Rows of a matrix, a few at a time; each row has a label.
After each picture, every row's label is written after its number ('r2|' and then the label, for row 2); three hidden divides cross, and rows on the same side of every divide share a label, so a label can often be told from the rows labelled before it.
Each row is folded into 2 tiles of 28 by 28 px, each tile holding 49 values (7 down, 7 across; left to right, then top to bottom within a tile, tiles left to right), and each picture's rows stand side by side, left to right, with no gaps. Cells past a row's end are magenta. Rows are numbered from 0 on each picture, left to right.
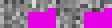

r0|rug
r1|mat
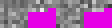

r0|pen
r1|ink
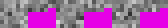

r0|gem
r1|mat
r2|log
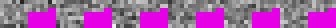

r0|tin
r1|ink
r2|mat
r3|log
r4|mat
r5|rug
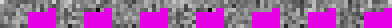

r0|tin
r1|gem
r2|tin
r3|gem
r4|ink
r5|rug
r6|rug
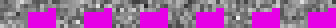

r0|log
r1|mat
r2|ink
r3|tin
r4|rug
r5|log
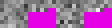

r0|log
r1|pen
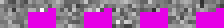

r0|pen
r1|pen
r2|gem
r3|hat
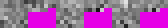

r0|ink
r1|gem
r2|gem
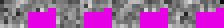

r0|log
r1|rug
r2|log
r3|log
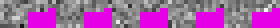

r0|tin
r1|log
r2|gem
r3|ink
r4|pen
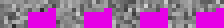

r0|gem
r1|hat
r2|rug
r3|log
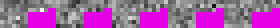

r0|pen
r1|tin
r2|ink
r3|mat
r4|log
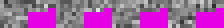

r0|ink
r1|pen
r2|mat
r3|mat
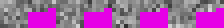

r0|tin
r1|hat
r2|gem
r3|log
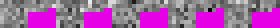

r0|rug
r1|rug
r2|tin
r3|gem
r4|hat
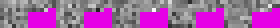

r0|gem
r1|gem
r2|pen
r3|tin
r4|ink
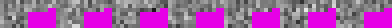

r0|rug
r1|hat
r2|gem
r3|tin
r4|rug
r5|rug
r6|log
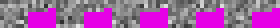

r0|mat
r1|log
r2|mat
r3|rug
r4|rug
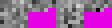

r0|hat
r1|gem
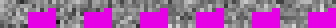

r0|tin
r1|hat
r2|ink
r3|log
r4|log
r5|log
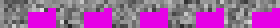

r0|pen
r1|gem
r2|tin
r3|tin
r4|rug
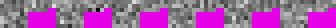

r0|rug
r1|gem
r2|log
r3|mat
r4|log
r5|ink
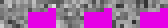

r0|mat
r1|mat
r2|ink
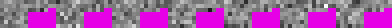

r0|gem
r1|log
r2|hat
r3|gem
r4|tin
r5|ink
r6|tin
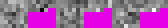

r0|gem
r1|rug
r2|pen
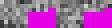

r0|tin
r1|ink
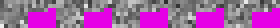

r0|mat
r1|ink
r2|log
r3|ink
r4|log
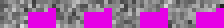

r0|hat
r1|log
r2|rug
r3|ink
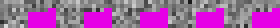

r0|hat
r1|gem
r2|hat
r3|rug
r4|tin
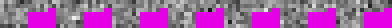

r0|tin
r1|ink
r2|rug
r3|gem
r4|pen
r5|rug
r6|hat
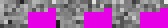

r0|tin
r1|ink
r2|tin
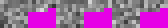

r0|ink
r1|rug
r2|mat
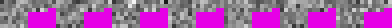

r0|log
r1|tin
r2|log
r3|rug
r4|hat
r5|gem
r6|rug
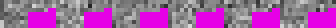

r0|mat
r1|hat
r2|ink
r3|hat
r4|ink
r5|log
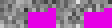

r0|log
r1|log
